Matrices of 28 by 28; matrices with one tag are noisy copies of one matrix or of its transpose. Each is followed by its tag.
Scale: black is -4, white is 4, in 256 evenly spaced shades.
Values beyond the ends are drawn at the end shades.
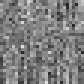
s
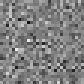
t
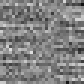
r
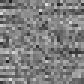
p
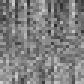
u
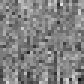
s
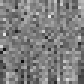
s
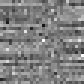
r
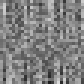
r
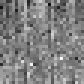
u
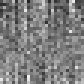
u
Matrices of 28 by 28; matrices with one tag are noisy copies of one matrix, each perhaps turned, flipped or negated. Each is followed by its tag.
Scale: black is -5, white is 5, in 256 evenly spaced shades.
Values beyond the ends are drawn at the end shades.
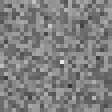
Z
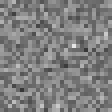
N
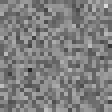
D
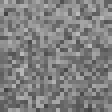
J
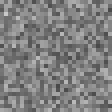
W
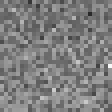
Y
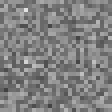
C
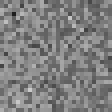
J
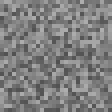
Z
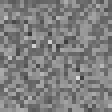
Z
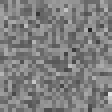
N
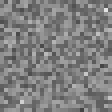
C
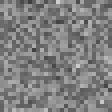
W
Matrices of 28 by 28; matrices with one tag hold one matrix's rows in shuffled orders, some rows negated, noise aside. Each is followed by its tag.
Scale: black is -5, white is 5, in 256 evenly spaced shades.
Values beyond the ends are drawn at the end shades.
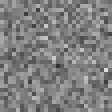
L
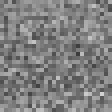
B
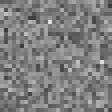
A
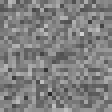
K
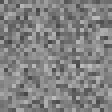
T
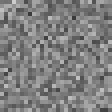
L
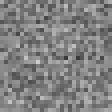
K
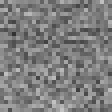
K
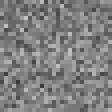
T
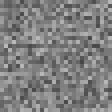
B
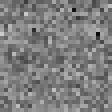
B
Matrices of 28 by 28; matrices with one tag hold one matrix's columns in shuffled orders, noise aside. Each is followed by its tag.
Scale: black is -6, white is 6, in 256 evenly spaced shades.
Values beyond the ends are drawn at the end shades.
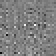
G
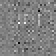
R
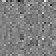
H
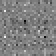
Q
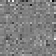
H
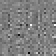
G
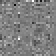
H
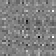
Q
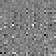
G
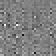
G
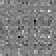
Q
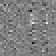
R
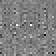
G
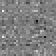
Q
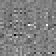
G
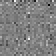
H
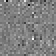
H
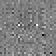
G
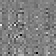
G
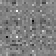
Q
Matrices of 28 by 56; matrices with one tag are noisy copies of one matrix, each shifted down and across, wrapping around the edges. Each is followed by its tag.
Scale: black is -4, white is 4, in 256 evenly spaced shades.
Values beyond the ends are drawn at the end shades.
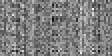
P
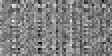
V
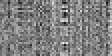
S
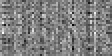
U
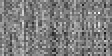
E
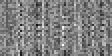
U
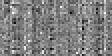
U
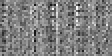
U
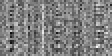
V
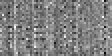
U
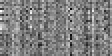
U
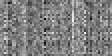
P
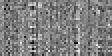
S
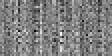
U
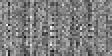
U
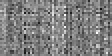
P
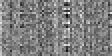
S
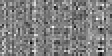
S
